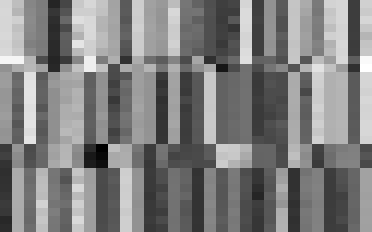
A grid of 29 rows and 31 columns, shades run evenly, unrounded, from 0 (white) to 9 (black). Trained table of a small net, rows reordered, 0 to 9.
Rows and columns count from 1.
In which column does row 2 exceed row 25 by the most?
11
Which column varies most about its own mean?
1
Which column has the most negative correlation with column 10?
18
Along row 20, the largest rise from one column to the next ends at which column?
8
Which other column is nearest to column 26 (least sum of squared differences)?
23
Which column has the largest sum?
22
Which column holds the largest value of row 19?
9
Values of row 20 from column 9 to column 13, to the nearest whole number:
9 3 3 5 7
